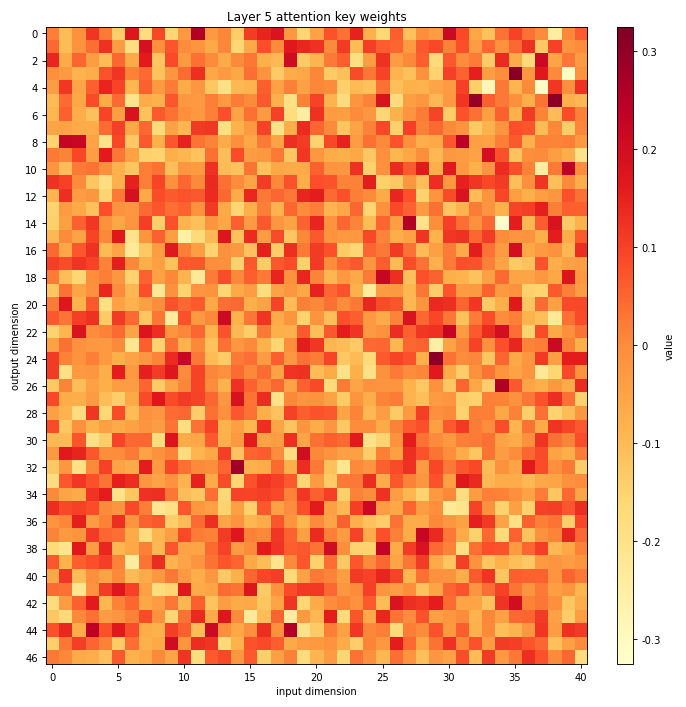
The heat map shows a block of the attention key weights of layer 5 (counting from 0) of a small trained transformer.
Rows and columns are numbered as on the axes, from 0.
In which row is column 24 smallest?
19
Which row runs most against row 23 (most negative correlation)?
0
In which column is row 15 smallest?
10
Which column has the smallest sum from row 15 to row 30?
6
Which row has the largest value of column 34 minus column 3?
26
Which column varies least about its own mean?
21
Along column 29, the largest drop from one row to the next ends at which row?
23
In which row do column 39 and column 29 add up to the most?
24
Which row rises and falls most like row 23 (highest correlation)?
5
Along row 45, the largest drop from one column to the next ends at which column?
13
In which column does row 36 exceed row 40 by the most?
2
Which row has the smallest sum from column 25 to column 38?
4
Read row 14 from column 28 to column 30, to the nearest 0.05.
-0.2 0 0.1
